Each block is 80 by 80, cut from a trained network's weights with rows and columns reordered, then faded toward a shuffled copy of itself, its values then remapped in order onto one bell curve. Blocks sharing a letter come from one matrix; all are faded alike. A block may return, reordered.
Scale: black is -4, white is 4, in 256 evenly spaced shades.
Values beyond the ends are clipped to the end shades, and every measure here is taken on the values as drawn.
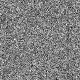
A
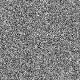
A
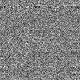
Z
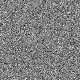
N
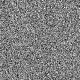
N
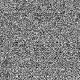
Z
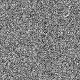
A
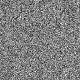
A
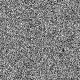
A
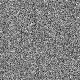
N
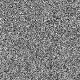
A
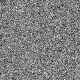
N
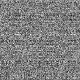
Z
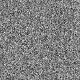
A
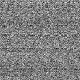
Z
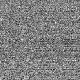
Z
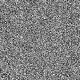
A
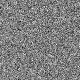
N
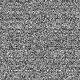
Z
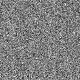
A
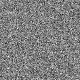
A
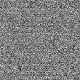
Z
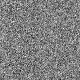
N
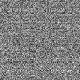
Z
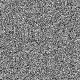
A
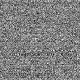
Z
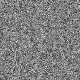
N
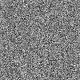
N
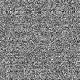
Z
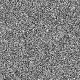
N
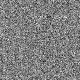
A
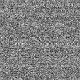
Z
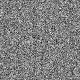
A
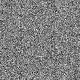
A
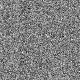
A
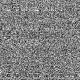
Z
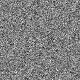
A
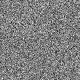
N
